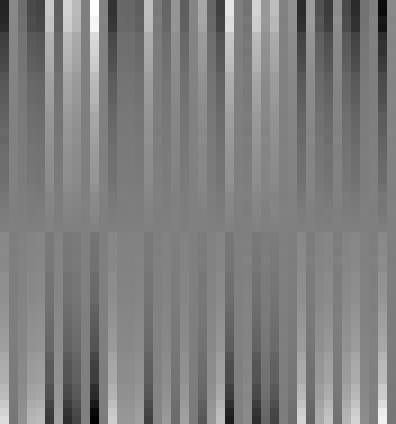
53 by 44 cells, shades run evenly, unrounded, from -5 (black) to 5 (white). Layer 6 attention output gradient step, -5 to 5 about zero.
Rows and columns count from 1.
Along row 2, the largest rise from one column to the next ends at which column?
26
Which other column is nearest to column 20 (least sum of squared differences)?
33
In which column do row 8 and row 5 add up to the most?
11
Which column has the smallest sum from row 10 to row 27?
43
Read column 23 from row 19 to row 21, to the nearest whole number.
0 0 0
